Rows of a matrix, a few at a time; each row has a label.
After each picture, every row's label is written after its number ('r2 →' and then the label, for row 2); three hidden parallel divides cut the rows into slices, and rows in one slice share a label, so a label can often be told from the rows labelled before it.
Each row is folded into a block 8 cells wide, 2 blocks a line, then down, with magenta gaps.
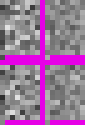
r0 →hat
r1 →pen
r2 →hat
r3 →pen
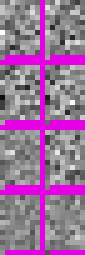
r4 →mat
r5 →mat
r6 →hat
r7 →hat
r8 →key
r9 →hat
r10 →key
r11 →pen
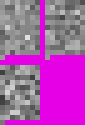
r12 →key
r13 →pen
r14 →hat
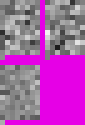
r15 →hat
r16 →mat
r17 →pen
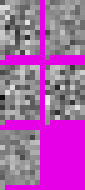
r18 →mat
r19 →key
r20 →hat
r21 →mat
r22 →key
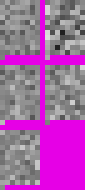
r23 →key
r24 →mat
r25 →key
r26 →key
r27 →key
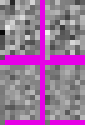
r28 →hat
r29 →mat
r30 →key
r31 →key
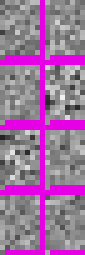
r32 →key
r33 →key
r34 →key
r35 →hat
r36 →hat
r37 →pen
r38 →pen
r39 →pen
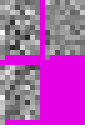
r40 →mat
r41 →key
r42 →mat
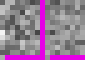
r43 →mat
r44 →key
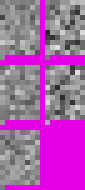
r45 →pen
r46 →hat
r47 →pen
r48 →mat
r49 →key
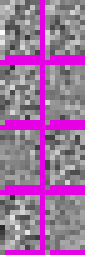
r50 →mat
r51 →mat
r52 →hat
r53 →pen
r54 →key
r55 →hat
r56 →hat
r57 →pen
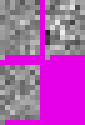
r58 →pen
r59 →hat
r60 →key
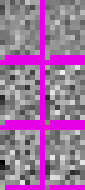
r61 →key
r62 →key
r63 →hat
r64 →hat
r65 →hat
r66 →hat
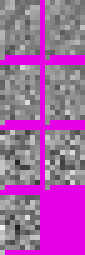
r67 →pen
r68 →pen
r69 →key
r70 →pen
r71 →mat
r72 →mat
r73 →mat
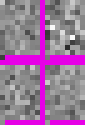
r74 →key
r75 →hat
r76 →key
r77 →key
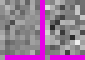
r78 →pen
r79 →mat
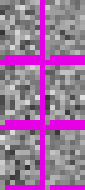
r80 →hat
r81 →pen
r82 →hat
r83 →hat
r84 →mat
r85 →key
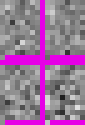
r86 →pen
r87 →pen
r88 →key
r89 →mat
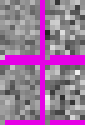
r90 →key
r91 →hat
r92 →pen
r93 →mat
